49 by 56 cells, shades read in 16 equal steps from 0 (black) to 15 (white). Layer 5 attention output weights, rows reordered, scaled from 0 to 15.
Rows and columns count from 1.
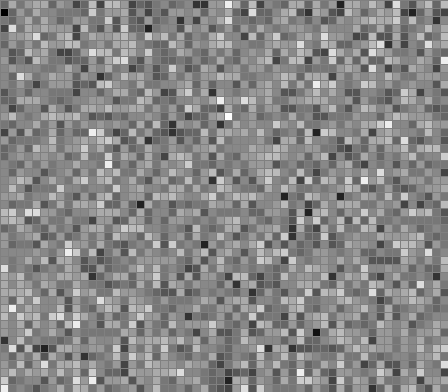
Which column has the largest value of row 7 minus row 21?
42
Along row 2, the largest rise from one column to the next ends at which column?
32
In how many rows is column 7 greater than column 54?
21
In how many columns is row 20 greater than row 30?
26
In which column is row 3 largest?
29
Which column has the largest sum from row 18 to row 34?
51
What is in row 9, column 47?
13
